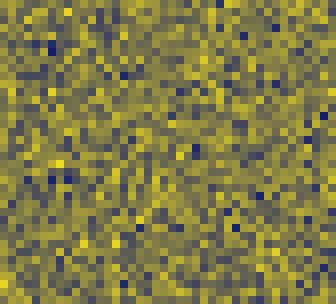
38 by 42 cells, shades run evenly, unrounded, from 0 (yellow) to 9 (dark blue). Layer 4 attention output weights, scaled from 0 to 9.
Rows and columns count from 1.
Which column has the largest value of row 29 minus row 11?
18
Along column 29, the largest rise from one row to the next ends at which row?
27
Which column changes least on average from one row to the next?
20
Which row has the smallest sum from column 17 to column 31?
25
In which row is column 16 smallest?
5
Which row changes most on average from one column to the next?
12
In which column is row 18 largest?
39
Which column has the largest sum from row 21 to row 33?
9
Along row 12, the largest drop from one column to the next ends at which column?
7
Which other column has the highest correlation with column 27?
16
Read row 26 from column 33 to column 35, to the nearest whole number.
6 6 5
